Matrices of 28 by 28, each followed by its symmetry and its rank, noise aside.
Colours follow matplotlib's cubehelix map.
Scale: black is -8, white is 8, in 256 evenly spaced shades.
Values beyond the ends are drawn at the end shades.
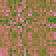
no symmetry, rank four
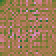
symmetric, rank four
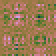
no symmetry, rank three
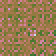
symmetric, rank four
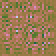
symmetric, rank three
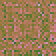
antisymmetric, rank four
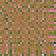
antisymmetric, rank four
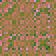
symmetric, rank three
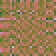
no symmetry, rank three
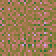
symmetric, rank three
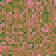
no symmetry, rank six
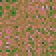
symmetric, rank six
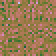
no symmetry, rank six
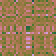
no symmetry, rank three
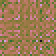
symmetric, rank three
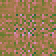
no symmetry, rank three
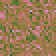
antisymmetric, rank six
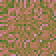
symmetric, rank four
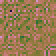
symmetric, rank six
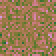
no symmetry, rank six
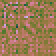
antisymmetric, rank four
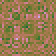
symmetric, rank four
